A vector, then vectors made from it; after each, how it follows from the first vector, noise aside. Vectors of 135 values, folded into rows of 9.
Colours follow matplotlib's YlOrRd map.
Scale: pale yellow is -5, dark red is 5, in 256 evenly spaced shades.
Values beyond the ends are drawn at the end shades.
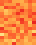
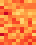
negated.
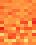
partly zeroed.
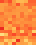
partly zeroed.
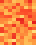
copied.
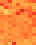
partly zeroed.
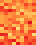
negated.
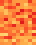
copied.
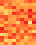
copied.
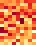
scaled up.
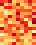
scaled up.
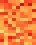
reversed, negated.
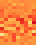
partly zeroed.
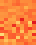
partly zeroed.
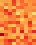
negated.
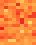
partly zeroed.
